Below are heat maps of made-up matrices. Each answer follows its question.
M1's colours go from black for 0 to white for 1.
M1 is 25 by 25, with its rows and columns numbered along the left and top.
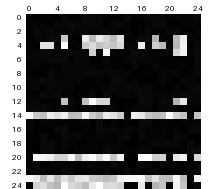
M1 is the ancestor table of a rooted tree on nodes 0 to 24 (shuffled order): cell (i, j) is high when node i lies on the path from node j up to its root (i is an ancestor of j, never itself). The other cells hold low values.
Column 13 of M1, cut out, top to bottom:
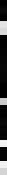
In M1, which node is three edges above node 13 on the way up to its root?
24
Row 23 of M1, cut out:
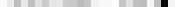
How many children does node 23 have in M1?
1
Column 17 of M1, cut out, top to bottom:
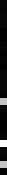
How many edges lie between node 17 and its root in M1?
3
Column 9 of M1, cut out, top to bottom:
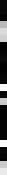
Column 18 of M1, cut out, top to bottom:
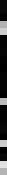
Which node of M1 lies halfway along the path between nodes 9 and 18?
12
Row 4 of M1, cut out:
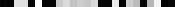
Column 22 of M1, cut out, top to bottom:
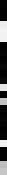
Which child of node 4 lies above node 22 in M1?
3
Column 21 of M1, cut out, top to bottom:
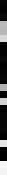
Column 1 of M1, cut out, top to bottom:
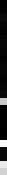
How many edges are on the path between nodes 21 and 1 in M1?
6
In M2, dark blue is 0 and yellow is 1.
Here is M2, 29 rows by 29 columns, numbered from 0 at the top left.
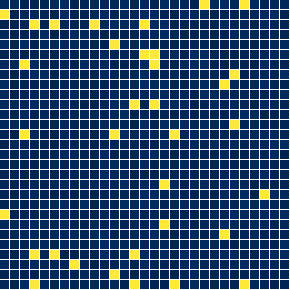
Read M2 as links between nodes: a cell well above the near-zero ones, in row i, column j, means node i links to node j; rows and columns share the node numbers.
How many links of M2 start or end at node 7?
2
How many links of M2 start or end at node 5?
4
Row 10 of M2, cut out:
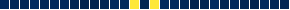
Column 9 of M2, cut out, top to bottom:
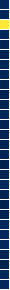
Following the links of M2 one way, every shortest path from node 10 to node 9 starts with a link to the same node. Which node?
node 13
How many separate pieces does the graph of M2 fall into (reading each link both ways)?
2
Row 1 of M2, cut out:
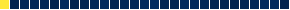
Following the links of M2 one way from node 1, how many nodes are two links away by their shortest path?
2
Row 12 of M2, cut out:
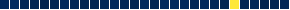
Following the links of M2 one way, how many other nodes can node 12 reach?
3
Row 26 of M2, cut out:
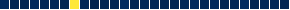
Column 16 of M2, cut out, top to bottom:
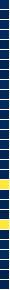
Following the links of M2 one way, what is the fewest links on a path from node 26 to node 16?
4
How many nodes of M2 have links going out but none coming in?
12
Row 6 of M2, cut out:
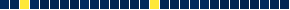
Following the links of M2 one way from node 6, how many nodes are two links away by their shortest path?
4
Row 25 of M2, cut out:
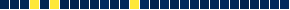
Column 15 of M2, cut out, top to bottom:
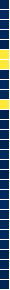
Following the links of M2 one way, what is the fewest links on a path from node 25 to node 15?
2
